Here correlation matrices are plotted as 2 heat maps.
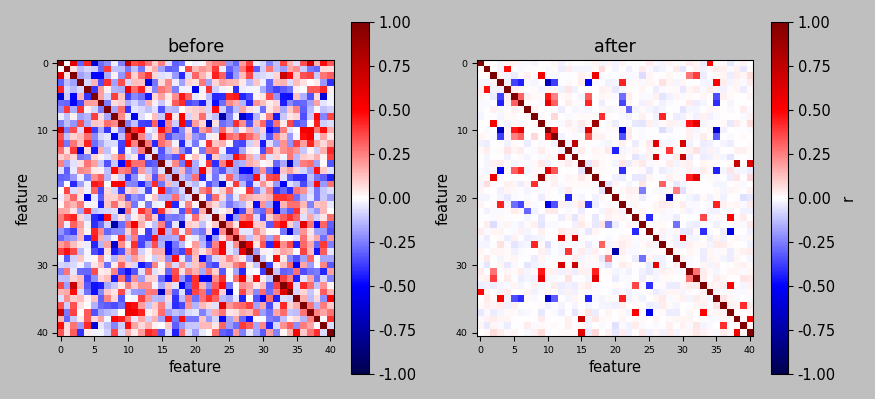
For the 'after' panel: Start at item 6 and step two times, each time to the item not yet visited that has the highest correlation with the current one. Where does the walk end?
16
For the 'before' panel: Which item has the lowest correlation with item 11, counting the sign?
8
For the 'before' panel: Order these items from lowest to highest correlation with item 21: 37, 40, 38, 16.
37, 40, 38, 16
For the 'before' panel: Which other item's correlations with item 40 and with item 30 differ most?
35
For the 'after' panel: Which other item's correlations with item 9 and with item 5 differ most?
17
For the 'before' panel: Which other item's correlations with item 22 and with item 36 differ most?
26
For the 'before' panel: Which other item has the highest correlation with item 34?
33
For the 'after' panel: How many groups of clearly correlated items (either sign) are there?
12
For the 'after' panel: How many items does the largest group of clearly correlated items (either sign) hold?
8
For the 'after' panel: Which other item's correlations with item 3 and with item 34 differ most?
10
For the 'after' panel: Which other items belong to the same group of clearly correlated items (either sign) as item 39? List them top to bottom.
36
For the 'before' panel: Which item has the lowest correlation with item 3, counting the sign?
13
